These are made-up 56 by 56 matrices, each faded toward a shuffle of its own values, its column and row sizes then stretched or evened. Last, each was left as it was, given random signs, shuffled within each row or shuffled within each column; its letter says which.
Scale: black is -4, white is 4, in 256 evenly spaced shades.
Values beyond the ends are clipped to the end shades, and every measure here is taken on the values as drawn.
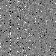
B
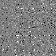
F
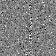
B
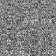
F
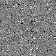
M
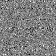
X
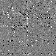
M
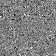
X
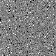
B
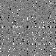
F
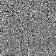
M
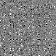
M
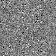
B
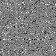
X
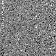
B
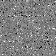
X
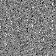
B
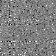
M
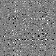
F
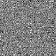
F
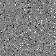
B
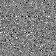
X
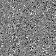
B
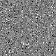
B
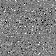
X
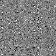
M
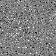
X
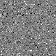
X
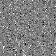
B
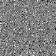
M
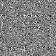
M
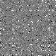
F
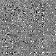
M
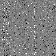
B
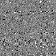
F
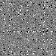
M
